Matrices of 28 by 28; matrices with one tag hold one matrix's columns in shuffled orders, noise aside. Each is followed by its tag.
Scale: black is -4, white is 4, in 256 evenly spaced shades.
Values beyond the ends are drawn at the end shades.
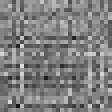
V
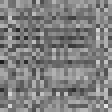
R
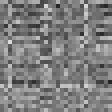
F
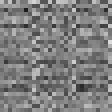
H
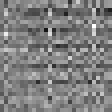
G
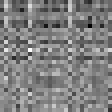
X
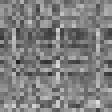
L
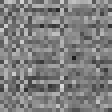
H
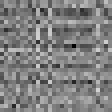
G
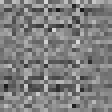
H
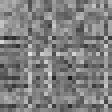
V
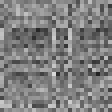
L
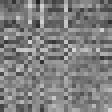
X
